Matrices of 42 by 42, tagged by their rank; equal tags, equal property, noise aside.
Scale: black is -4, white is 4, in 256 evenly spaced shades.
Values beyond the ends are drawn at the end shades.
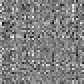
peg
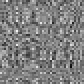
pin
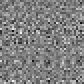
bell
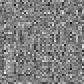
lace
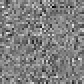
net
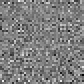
lace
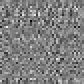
peg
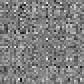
lace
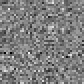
lace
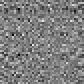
bell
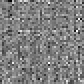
net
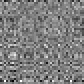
pin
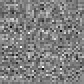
peg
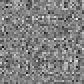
net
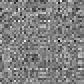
bell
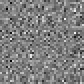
net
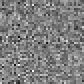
net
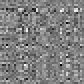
peg
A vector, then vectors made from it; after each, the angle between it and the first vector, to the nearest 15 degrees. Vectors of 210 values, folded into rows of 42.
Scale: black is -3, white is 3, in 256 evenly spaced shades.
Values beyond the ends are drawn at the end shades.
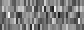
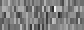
30 degrees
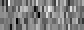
105 degrees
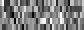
105 degrees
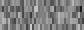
135 degrees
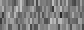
60 degrees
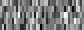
90 degrees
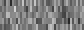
75 degrees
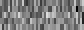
105 degrees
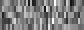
60 degrees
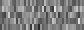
15 degrees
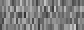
45 degrees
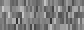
45 degrees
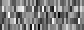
15 degrees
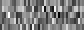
15 degrees
